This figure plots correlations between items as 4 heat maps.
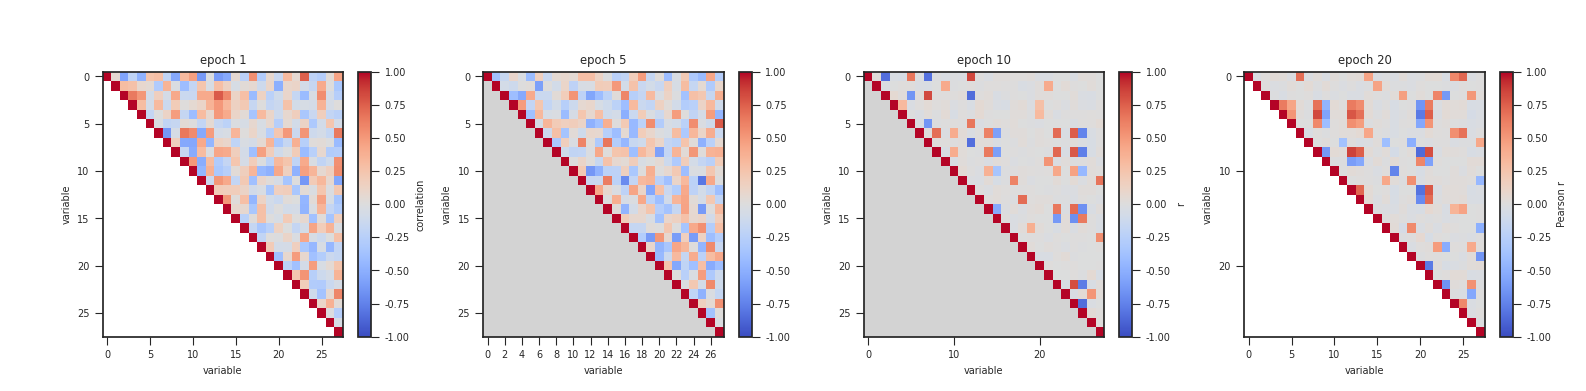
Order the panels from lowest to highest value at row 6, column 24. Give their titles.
epoch 1, epoch 5, epoch 20, epoch 10
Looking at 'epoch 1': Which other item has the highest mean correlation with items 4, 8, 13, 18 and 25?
2
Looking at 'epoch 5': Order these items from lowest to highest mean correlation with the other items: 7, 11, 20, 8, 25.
20, 25, 7, 11, 8
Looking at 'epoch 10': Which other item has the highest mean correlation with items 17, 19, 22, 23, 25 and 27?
11
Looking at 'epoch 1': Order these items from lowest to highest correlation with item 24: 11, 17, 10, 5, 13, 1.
5, 1, 17, 13, 11, 10
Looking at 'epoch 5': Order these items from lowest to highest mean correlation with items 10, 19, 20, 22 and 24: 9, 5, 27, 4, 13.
13, 9, 4, 27, 5
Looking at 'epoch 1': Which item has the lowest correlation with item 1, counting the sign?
20
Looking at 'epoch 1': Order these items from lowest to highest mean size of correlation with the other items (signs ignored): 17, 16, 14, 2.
16, 17, 14, 2
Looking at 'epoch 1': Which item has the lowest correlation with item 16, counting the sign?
18
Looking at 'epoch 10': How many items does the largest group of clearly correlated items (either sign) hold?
8
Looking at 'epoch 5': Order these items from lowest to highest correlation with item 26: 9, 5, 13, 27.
9, 5, 27, 13
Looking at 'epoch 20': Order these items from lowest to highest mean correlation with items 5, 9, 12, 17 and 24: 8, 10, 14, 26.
10, 26, 14, 8
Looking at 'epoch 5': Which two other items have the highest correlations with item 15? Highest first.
1, 13
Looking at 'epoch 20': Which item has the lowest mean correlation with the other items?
20
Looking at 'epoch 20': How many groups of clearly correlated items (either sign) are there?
6
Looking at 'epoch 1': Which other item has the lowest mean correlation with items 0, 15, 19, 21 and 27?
11
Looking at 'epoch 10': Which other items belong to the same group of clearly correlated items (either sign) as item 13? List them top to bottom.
18
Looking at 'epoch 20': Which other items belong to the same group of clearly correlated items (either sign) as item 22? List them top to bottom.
2, 18, 23, 26
